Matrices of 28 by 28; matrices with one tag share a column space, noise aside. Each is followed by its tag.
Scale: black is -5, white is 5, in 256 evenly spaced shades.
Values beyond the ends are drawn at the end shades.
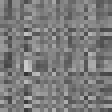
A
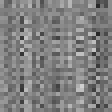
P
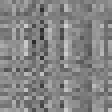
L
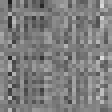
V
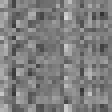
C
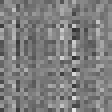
L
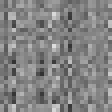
C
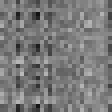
C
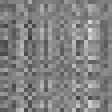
L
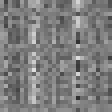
V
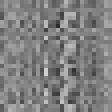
C
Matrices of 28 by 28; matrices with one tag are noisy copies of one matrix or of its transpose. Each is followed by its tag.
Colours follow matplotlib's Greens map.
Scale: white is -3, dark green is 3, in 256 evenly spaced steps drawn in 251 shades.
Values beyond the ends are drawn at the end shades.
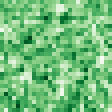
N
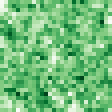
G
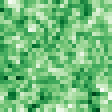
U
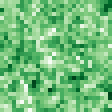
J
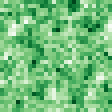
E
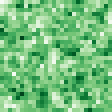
G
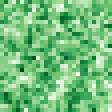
N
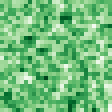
N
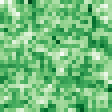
G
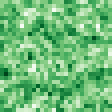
E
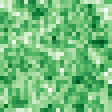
G
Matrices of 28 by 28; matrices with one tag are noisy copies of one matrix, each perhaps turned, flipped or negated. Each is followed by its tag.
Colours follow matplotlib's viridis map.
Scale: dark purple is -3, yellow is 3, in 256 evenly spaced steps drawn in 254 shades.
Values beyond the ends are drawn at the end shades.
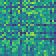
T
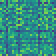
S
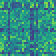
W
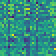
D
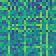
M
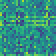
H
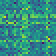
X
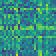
D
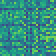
M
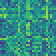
D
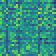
S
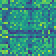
W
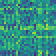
D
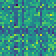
X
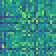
T
